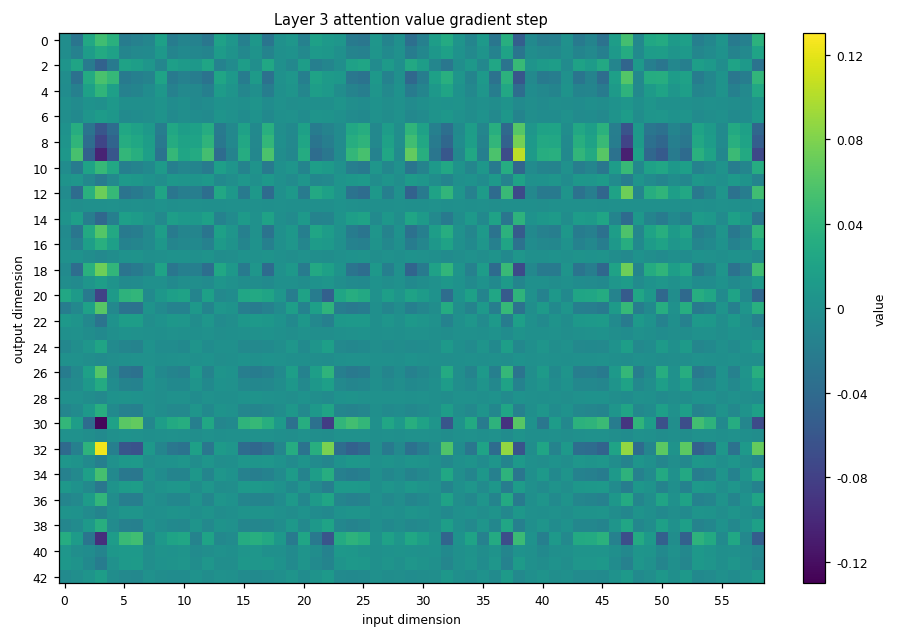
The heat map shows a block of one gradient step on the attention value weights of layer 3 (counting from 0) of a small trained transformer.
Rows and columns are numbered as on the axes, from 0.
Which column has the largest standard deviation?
3
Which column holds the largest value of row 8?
38
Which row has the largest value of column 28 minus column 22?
30
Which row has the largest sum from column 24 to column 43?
9
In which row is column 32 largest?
32
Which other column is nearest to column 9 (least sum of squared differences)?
56
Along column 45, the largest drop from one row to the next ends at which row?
10
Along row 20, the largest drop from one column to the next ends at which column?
37
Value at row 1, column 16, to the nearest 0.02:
0
